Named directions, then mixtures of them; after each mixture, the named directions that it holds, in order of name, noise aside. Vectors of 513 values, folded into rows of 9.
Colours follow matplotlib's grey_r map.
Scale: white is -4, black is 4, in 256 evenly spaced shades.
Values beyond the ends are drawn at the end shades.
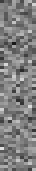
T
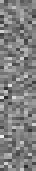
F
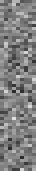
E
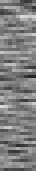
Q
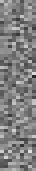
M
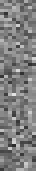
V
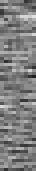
Q.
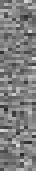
Q, T, V.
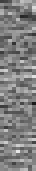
M, Q, T.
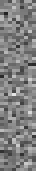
T, V.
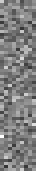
F, M.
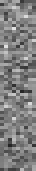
E, Q, V.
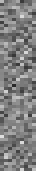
E, F, M.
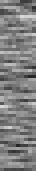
Q.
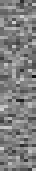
M, Q, T.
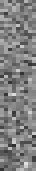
V.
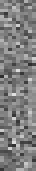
V.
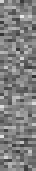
F, M, Q.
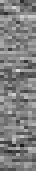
Q, V.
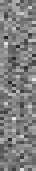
E, V.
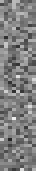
E, V.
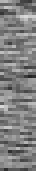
Q.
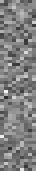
E, F.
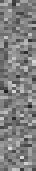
E.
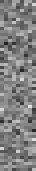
T.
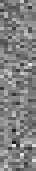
M, V.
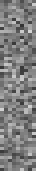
F, T, V.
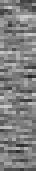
Q.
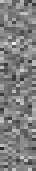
T.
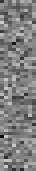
F, M, T.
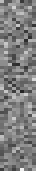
E, F, V.
